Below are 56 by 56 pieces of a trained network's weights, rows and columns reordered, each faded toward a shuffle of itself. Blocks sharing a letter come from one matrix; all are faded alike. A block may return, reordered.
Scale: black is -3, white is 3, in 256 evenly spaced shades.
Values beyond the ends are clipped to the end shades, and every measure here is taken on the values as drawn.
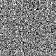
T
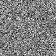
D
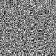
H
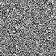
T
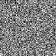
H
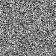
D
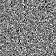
D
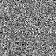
T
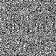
T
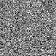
H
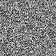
D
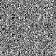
H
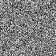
D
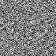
H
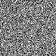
D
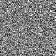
H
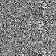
H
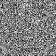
T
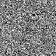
T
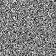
D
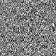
H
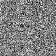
D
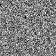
D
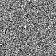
D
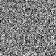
H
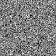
T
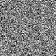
H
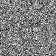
D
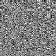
H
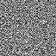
H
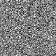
H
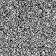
D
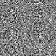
H
